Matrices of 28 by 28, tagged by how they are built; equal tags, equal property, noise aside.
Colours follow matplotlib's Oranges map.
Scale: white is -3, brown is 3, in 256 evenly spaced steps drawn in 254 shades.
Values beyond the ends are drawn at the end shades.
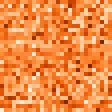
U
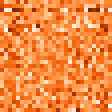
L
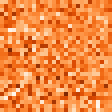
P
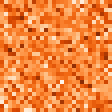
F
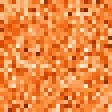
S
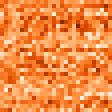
U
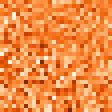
P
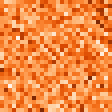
F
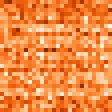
U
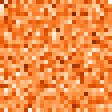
S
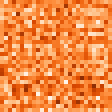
U
